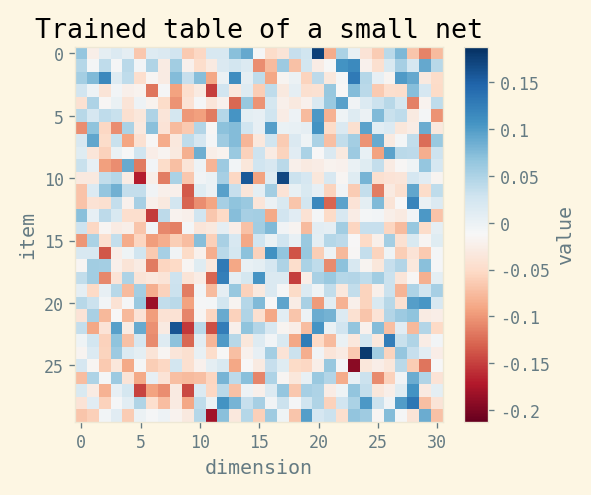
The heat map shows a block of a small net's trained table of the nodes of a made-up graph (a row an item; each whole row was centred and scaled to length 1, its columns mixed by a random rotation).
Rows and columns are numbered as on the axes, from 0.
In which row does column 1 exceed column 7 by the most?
7
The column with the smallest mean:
9
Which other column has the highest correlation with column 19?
26
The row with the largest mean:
2
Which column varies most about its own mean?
29
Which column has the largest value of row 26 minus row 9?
3
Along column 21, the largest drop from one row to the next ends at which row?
5
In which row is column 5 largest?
22
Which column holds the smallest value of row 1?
15
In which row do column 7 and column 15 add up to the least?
10
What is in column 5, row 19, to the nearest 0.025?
0.05
